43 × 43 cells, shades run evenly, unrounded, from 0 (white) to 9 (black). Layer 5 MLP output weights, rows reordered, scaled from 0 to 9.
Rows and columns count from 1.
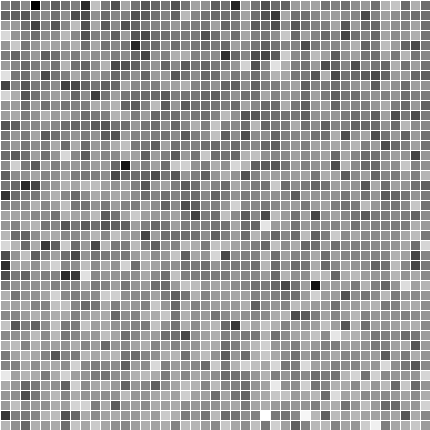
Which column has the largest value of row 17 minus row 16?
13
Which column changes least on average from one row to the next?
20
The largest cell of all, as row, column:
1, 4
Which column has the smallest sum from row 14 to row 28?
24
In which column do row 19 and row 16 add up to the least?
7
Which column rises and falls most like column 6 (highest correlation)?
5
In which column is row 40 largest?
3
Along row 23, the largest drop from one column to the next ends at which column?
27
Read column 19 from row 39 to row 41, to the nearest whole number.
2 2 4
